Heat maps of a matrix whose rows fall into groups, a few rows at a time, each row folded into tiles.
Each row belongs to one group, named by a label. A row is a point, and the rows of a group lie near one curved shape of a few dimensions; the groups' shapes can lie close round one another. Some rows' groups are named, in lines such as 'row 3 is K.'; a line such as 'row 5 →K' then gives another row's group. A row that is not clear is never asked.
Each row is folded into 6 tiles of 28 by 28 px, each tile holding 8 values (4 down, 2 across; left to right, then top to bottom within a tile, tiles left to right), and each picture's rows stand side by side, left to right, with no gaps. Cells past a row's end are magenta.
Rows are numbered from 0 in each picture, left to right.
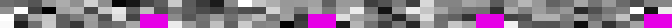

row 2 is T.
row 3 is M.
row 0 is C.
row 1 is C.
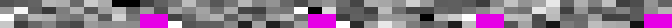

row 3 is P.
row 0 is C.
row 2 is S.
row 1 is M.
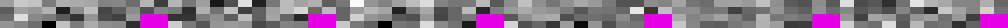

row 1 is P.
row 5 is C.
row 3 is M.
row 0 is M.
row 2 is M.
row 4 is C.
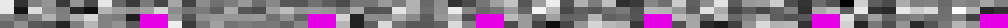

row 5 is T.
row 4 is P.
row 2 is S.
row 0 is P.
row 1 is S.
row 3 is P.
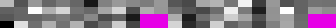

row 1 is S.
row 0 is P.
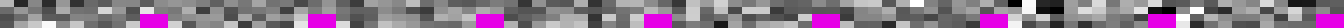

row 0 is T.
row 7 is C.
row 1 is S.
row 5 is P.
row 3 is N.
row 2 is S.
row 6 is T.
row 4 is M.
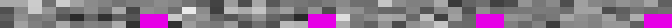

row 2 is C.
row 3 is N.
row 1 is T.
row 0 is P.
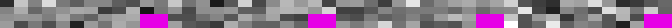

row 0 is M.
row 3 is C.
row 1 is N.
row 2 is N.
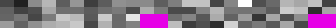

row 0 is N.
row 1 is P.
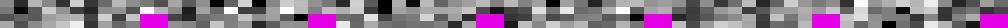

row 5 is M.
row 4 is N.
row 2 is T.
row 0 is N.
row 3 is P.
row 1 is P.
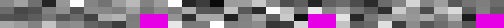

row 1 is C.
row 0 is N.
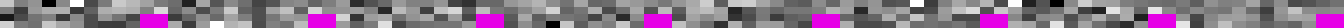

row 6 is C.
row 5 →P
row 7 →S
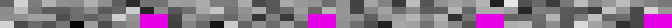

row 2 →N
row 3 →C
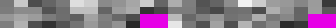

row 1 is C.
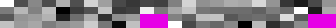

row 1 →M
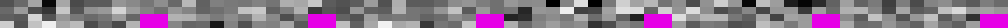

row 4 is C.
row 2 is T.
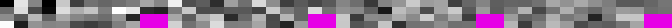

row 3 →S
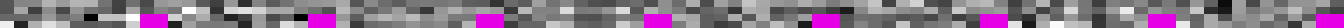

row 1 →T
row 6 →T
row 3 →T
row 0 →S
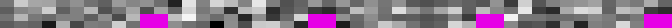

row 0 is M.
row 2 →T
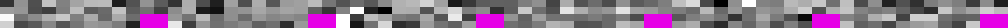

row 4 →N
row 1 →T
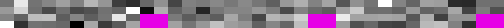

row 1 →N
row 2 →C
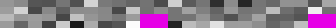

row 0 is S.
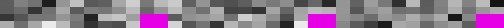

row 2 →N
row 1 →S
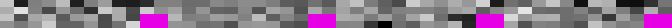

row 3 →C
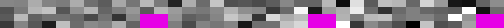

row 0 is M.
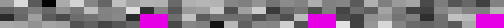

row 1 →M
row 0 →N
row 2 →S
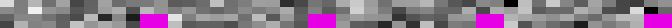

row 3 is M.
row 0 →P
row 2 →M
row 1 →C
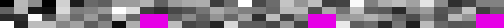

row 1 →P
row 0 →T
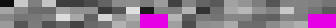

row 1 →T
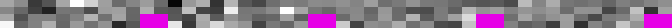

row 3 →M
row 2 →S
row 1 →T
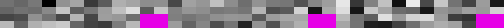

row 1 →M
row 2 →P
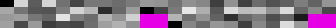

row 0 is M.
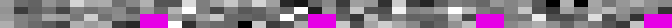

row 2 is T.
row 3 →T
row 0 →C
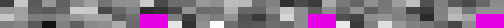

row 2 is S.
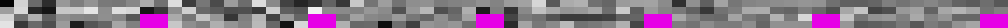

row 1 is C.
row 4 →N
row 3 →P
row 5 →S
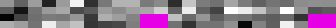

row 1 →T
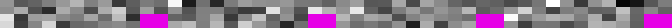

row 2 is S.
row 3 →C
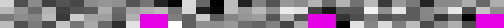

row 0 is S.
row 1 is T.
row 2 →P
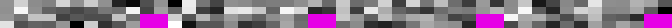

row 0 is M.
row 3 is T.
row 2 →P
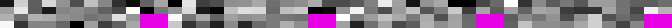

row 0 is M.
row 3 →C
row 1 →T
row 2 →C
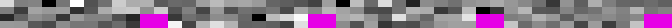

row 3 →S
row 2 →M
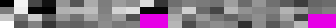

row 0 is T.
